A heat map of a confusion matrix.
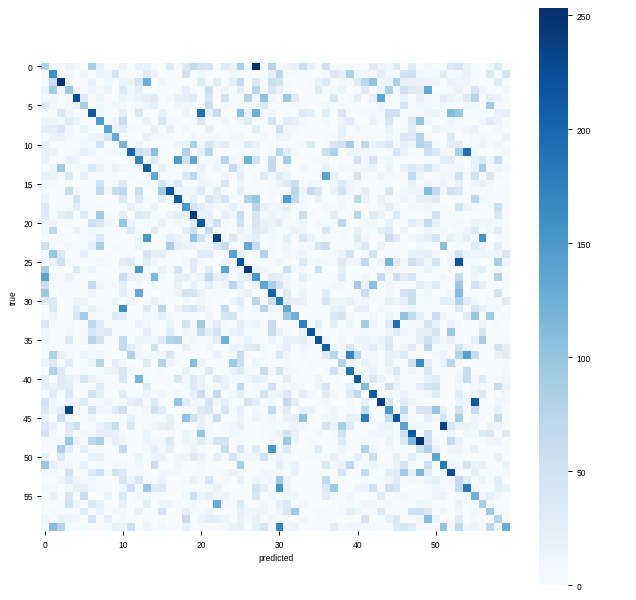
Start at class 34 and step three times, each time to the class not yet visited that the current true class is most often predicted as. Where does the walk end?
47
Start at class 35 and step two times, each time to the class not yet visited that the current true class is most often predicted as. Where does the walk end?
26
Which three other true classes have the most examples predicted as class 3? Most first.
44, 48, 16
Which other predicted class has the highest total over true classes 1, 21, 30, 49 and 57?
29
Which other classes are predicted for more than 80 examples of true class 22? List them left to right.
13, 19, 56
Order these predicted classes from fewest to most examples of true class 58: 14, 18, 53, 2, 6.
14, 2, 53, 6, 18
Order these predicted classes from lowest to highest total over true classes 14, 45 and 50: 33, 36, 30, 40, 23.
23, 30, 40, 33, 36
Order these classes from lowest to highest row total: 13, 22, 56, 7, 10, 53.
56, 53, 7, 13, 10, 22
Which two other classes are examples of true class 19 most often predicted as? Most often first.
7, 40
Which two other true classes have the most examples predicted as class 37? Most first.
54, 11
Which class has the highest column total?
53
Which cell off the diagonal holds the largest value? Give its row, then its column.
0, 27
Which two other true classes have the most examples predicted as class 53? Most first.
25, 29
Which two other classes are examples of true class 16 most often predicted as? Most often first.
49, 15
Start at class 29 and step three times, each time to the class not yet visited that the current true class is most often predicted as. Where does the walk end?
31
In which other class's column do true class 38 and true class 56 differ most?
48
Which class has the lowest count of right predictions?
15
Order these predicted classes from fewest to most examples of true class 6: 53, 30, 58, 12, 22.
30, 58, 12, 22, 53
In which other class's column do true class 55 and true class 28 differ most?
42
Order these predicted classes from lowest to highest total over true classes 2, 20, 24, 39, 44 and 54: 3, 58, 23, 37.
23, 58, 37, 3
